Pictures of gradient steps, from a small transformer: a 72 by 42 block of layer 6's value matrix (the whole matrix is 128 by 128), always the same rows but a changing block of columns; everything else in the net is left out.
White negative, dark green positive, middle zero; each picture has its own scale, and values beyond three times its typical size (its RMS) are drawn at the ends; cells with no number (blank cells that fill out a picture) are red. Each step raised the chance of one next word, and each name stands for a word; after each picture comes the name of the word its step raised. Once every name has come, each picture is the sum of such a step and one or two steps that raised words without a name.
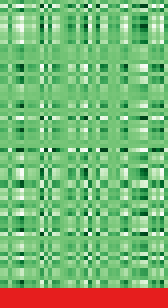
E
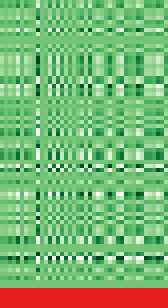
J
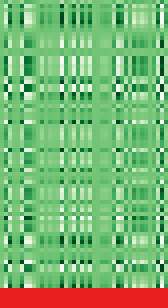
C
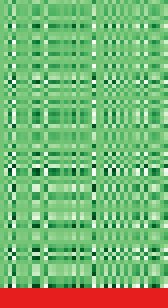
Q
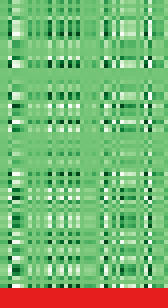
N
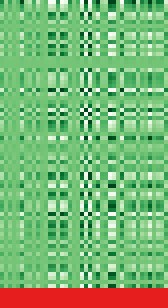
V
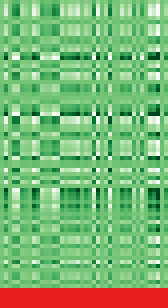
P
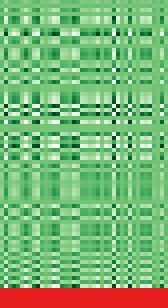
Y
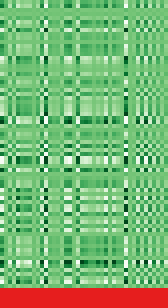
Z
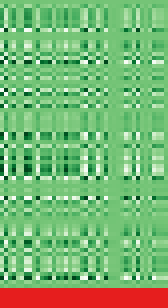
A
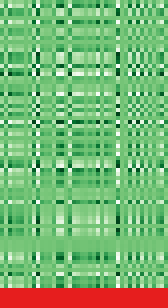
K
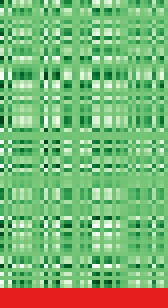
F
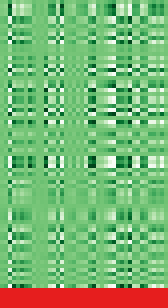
Y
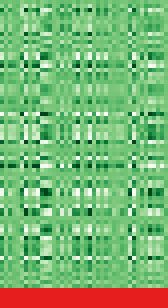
P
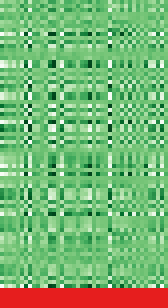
N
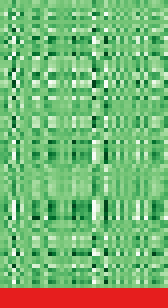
F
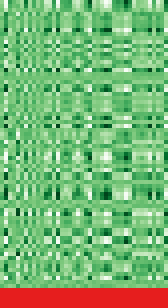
J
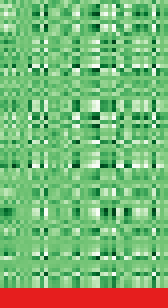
K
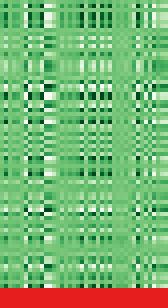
C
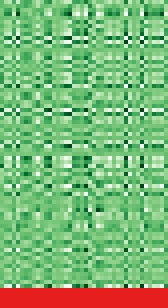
V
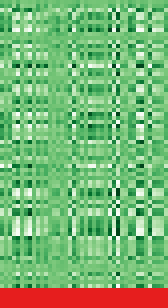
K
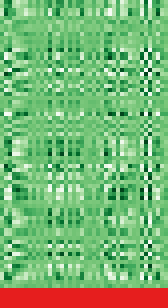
P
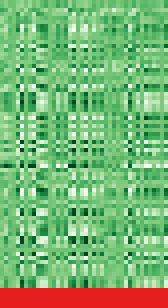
C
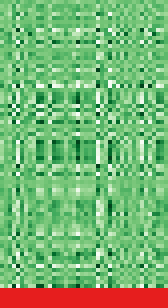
Y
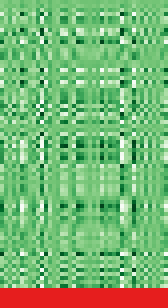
Y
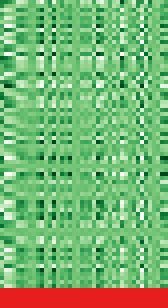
F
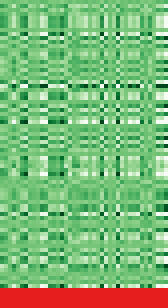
C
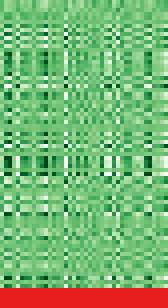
A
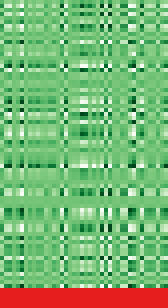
Y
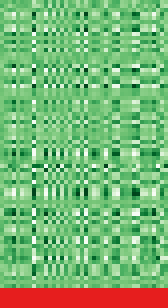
J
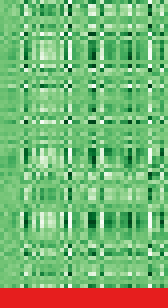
E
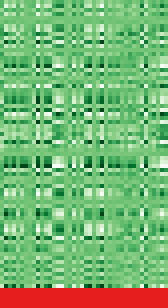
Y
